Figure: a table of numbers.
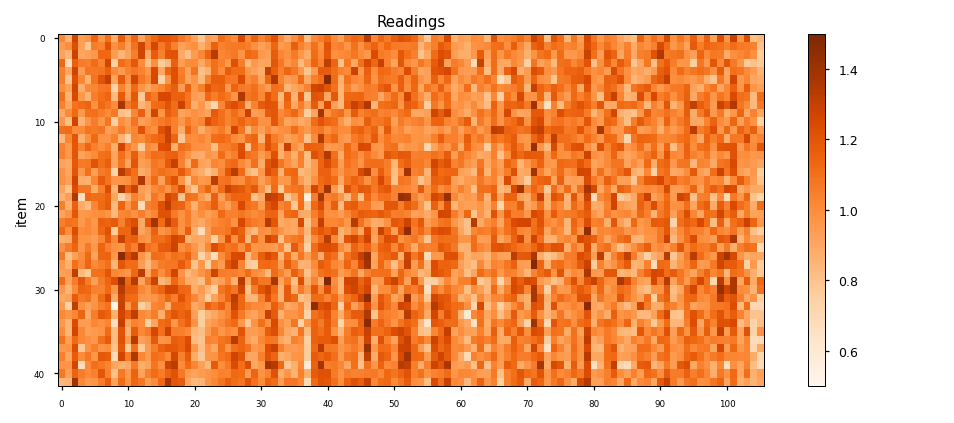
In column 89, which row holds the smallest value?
27
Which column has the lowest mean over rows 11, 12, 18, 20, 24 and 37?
37
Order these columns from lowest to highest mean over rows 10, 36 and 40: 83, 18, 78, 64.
64, 78, 18, 83
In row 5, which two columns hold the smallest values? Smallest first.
66, 15
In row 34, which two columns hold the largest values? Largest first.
46, 71
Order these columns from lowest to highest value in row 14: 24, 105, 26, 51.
105, 26, 24, 51
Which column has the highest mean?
79
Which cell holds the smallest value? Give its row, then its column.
32, 8
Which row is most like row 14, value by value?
40
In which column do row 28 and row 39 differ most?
31
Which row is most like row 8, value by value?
30
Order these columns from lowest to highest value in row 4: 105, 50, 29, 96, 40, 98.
105, 29, 98, 50, 96, 40
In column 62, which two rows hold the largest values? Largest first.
22, 29
